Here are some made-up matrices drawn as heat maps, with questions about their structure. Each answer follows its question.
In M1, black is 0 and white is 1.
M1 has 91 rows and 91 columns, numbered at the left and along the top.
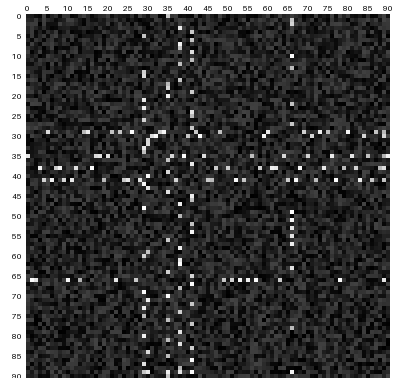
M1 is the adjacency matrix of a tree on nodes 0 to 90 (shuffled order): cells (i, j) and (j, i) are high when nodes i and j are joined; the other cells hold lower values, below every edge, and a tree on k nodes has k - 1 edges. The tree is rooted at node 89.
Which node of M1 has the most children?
41
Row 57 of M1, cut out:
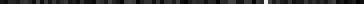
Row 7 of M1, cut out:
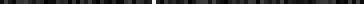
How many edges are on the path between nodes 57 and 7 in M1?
4
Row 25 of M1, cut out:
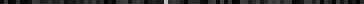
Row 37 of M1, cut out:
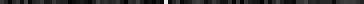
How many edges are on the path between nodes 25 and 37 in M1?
2
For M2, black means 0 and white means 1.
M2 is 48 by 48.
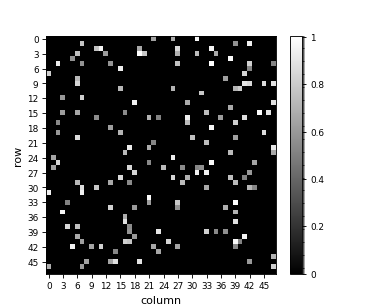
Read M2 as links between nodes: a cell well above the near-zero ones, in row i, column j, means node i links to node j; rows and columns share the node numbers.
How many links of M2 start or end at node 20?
4
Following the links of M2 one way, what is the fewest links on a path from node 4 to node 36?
5
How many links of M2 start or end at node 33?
9
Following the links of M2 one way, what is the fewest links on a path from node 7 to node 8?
6
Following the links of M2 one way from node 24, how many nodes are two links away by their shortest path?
7
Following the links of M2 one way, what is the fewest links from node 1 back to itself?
4
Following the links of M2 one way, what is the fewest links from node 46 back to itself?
5
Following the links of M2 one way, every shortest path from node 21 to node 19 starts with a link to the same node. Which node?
node 22
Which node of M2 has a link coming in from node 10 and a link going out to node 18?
node 40
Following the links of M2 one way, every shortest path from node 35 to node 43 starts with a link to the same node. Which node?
node 3
